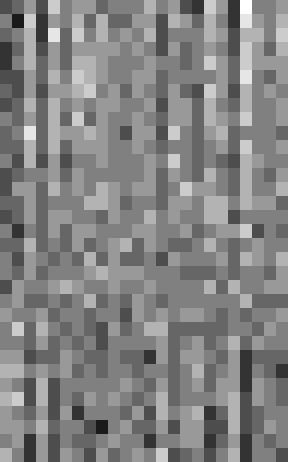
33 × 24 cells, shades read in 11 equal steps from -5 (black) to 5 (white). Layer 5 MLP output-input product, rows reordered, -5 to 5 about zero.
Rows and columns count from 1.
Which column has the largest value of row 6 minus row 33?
21
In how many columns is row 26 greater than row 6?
7
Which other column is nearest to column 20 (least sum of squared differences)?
4
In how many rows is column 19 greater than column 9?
13
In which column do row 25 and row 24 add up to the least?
9
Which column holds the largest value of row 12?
15
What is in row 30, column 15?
0
